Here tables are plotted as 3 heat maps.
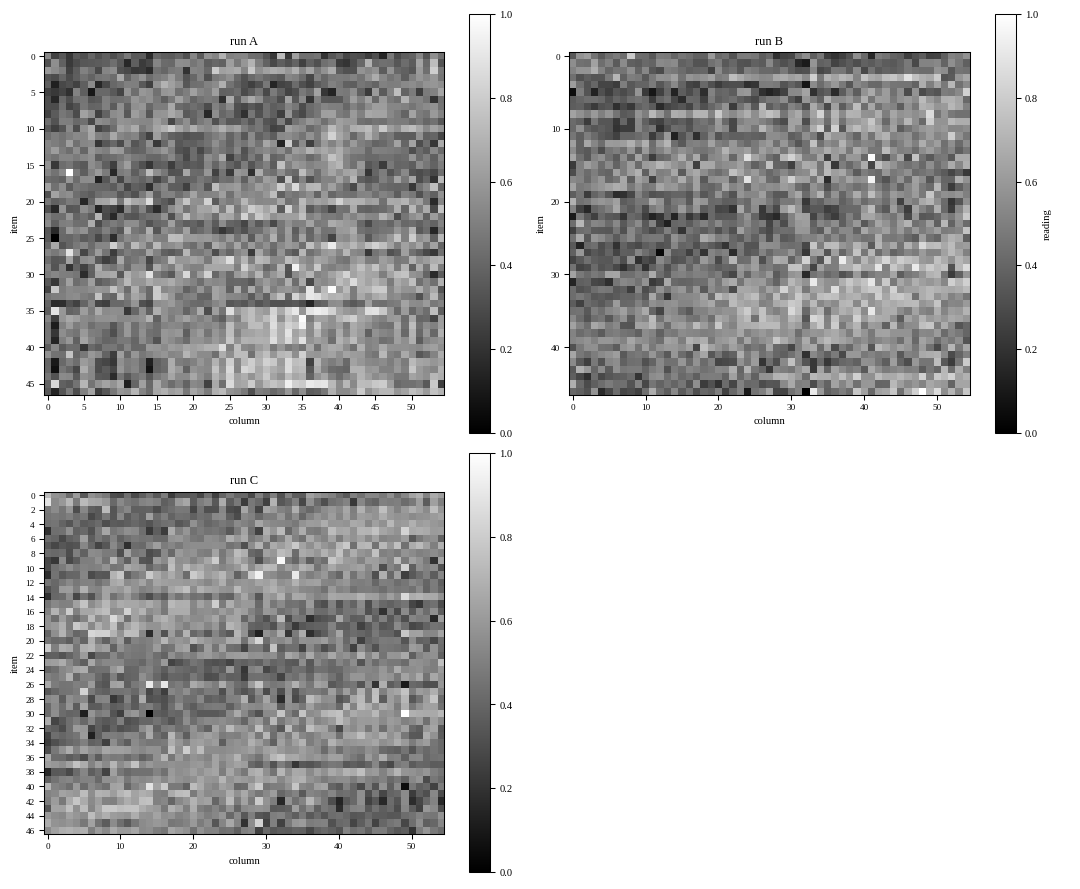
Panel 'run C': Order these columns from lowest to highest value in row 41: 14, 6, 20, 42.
42, 20, 6, 14
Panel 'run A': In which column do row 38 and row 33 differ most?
33
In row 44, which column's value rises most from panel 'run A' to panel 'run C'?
9
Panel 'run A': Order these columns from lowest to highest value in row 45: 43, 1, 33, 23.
23, 43, 1, 33
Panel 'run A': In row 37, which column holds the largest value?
35
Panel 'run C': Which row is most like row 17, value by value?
44
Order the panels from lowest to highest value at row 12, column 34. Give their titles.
run A, run B, run C
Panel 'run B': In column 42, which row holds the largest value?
29
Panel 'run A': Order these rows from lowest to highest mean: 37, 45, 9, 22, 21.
9, 21, 22, 37, 45
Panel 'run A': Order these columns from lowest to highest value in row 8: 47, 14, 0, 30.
0, 14, 30, 47
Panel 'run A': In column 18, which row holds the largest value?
25
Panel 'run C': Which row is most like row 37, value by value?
18
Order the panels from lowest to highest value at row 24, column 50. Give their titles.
run C, run B, run A
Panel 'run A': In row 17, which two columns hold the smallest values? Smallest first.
7, 53
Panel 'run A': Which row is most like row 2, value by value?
18
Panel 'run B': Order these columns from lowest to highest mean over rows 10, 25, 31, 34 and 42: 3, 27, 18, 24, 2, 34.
2, 3, 27, 18, 24, 34
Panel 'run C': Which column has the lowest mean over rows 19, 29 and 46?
29
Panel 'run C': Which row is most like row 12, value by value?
39
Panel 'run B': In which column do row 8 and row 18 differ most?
49
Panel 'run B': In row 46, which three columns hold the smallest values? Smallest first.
32, 24, 4
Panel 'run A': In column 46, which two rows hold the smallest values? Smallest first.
0, 15
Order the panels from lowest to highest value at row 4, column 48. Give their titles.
run A, run C, run B
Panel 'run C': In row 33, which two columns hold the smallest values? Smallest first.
6, 0
